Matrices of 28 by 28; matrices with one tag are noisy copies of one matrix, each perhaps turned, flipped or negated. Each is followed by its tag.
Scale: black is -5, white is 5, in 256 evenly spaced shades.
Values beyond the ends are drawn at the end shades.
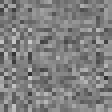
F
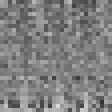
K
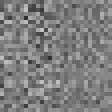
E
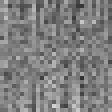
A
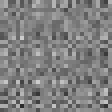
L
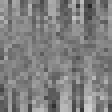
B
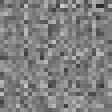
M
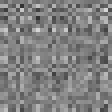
L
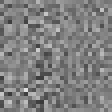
E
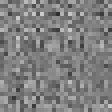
F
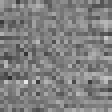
A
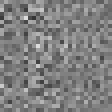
E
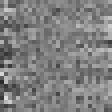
K
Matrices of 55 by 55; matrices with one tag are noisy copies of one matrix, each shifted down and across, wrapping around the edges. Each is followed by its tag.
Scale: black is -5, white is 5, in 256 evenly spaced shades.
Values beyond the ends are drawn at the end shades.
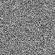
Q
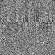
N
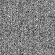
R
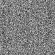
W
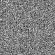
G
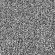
R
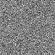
Q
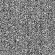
R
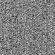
G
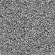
Q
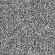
G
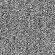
R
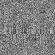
N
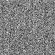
R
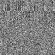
N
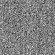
R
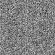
G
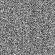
W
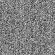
R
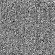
R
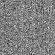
G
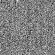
R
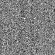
W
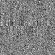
N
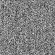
R
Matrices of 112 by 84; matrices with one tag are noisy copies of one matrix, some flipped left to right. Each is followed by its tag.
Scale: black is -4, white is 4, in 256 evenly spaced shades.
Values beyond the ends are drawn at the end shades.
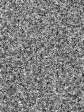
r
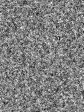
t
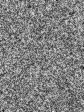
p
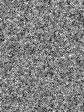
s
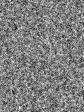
t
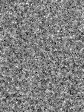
r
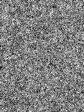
p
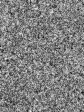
p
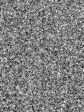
r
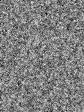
t
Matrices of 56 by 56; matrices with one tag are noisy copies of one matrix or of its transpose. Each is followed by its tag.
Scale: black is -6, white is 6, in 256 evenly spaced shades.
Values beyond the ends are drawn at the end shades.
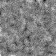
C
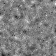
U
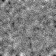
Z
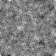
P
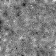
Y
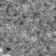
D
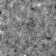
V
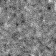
D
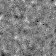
U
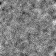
Z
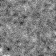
D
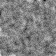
C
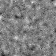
U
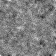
P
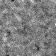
V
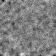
Z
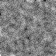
C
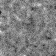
V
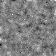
C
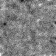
Y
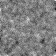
P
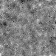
Y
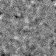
U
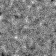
U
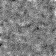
C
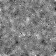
P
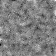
C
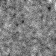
D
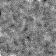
C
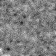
D
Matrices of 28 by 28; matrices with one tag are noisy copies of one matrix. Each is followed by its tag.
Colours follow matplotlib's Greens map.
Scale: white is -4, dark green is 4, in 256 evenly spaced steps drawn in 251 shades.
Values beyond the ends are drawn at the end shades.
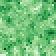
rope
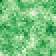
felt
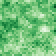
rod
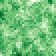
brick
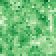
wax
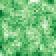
brick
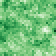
rod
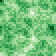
felt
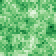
felt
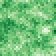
rod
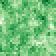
wax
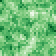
felt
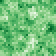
felt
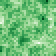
wax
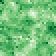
felt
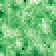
brick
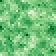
felt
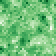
wax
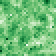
wax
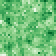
rope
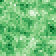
felt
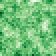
brick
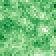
rod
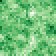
felt
